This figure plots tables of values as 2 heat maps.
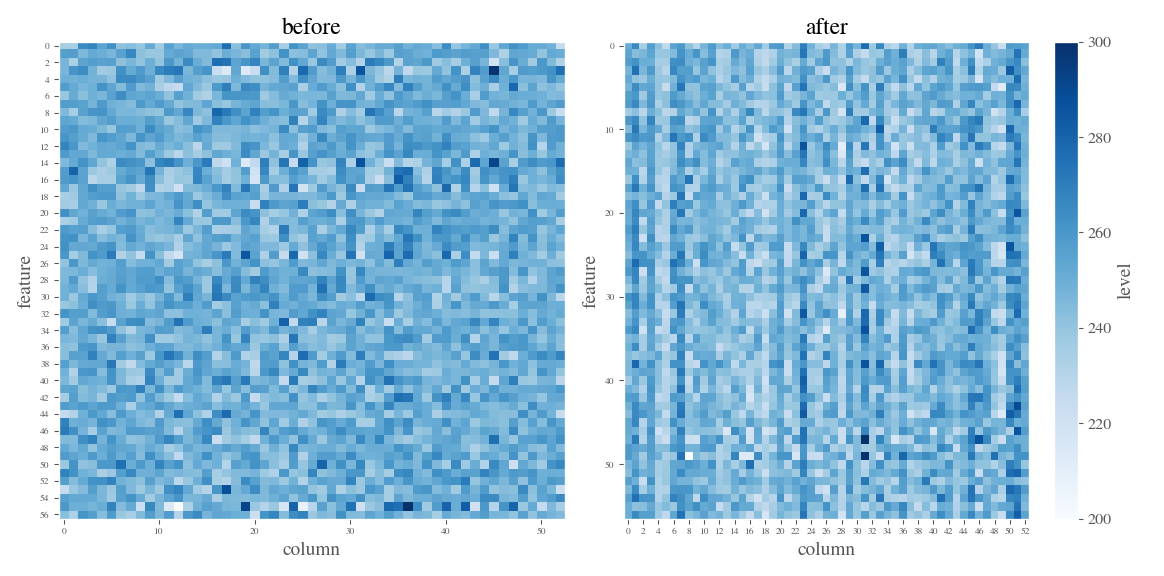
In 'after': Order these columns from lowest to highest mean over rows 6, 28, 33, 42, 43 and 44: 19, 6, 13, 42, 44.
19, 13, 42, 44, 6
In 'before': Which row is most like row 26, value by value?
6
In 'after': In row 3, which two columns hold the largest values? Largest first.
50, 1
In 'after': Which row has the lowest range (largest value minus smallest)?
6
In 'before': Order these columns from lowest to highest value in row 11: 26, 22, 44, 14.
44, 22, 26, 14
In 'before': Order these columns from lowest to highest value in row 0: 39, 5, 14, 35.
39, 14, 35, 5
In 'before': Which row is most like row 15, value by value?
16
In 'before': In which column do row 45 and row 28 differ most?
40
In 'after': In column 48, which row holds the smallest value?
8
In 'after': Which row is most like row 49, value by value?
29
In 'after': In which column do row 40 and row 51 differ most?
46
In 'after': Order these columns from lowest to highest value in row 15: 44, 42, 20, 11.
42, 44, 11, 20
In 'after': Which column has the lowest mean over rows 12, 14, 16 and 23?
28
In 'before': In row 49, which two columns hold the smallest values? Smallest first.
12, 25
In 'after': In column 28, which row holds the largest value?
49
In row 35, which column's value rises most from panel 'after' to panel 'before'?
24
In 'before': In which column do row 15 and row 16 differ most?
1
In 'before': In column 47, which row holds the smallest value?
50
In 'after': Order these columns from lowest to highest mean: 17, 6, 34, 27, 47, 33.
17, 34, 27, 47, 6, 33
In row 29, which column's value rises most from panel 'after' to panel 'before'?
16
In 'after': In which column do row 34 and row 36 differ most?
31
